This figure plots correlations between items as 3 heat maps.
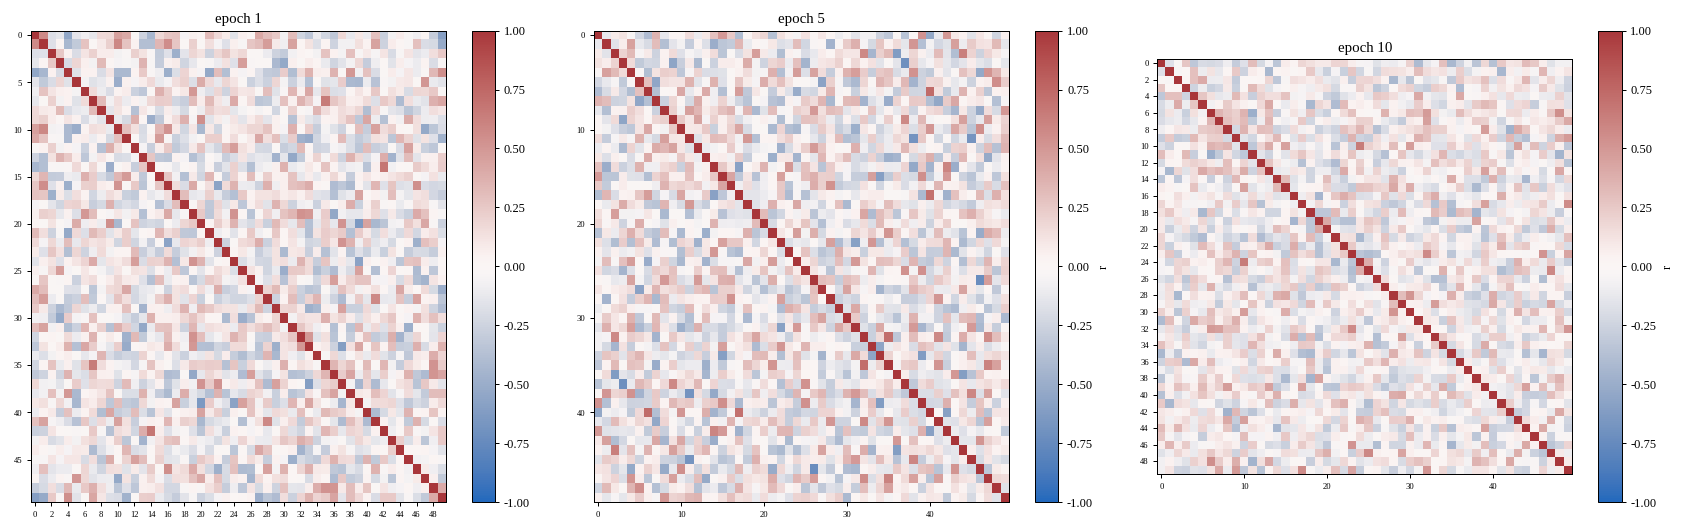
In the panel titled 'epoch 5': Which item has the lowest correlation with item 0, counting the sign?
40
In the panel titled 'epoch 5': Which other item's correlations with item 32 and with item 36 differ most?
2
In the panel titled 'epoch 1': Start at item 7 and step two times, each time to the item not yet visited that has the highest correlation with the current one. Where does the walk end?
48
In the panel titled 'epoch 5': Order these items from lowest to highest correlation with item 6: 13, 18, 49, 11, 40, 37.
18, 11, 49, 37, 13, 40
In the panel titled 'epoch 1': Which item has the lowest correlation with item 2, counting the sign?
17
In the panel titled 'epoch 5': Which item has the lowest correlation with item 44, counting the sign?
36
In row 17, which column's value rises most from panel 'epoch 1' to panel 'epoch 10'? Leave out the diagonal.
49
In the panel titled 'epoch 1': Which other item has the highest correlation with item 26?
36
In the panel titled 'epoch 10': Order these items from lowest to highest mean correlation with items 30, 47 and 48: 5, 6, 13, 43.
5, 13, 43, 6
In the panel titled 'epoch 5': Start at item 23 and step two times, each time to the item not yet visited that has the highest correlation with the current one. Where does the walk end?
42
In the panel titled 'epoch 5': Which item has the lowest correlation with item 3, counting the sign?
37
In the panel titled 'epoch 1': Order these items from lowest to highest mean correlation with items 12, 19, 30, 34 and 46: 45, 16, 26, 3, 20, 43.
26, 3, 45, 43, 20, 16
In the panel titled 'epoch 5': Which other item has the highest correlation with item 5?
48
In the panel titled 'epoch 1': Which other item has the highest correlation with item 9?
20
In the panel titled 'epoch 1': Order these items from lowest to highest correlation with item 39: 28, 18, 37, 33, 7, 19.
37, 18, 19, 7, 28, 33
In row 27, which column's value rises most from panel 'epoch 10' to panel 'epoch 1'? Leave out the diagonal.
11
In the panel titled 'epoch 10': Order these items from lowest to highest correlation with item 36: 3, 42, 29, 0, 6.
3, 0, 42, 29, 6
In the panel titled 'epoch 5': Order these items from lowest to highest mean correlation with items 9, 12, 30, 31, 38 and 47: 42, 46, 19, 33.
46, 33, 42, 19
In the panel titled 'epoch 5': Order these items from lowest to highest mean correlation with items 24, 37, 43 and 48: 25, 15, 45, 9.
15, 45, 25, 9
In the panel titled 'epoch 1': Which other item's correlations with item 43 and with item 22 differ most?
16
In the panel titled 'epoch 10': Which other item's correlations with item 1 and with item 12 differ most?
13
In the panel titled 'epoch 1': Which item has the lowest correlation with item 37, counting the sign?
33
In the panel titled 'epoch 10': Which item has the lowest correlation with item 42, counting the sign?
8
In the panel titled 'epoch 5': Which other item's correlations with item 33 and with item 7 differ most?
22
